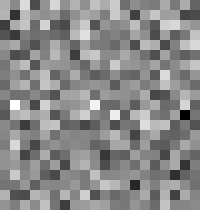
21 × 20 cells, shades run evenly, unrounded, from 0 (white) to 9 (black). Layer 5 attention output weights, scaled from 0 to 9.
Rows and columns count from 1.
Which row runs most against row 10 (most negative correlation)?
9
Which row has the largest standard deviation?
12
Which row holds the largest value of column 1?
3
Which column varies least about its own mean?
13
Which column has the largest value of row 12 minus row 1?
19
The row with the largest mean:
16
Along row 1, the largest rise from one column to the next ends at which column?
4
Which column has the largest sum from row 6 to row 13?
1
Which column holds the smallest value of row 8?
17
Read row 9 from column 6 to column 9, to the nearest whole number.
3 5 4 4
